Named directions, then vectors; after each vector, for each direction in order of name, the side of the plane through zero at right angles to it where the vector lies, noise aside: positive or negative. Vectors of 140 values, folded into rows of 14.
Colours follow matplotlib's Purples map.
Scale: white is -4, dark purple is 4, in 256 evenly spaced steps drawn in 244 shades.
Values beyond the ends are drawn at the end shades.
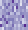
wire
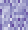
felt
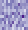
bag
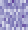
positive, positive, positive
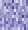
positive, positive, positive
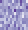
negative, negative, negative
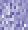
positive, positive, negative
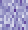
negative, negative, negative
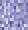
positive, positive, negative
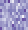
negative, positive, negative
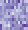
negative, positive, positive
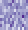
positive, positive, positive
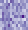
positive, negative, positive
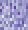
positive, positive, negative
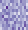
negative, negative, positive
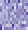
negative, positive, positive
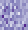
negative, negative, positive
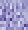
negative, negative, positive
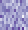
negative, negative, negative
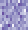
positive, negative, negative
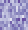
negative, positive, negative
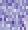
positive, positive, positive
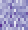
positive, positive, positive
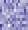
negative, positive, positive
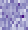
positive, negative, positive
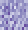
negative, negative, positive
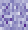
negative, negative, positive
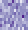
positive, positive, positive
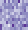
negative, positive, positive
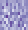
positive, positive, negative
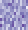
positive, positive, positive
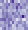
positive, negative, positive
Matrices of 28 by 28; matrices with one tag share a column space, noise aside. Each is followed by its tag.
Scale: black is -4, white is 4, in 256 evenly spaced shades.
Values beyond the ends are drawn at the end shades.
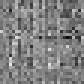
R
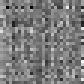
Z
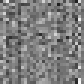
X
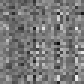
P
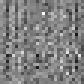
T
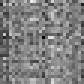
X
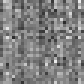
R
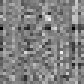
P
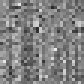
Z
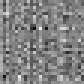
P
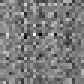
X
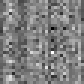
P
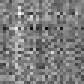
P
